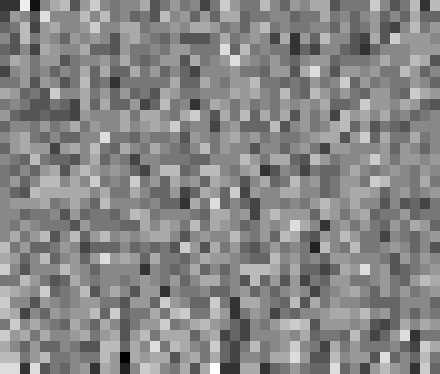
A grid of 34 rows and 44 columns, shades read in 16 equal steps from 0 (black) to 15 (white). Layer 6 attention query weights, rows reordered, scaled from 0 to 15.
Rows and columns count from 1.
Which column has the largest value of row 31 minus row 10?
15
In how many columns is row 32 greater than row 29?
16
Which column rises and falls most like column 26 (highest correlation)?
43
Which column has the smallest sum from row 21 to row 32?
32
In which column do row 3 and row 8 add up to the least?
4
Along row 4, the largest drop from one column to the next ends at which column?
30
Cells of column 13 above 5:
29
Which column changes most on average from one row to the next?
20
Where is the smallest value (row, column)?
33, 13
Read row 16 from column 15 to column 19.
4 8 11 11 6
